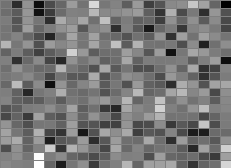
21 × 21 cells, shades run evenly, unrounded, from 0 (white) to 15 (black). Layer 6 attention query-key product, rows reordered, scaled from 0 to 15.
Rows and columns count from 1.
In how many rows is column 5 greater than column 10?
15
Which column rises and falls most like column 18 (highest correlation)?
6
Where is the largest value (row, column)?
1, 21
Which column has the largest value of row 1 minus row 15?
4
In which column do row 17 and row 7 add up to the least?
7
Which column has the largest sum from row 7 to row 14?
5
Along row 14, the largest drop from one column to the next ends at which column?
12
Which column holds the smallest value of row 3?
10
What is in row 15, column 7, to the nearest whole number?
7
